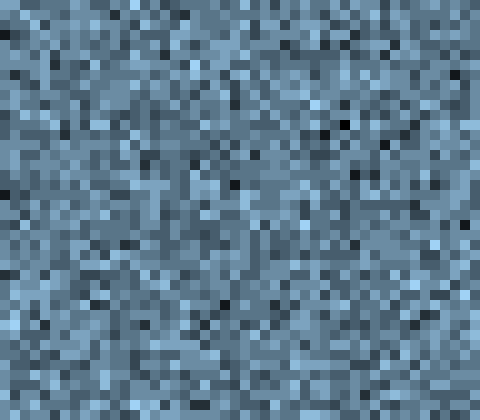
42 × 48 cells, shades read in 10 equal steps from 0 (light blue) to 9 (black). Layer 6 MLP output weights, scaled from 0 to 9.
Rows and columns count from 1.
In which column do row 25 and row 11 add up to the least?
44
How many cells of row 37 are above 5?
7
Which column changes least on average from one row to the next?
8
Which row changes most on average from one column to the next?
13
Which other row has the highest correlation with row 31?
25
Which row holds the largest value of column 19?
2
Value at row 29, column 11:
6
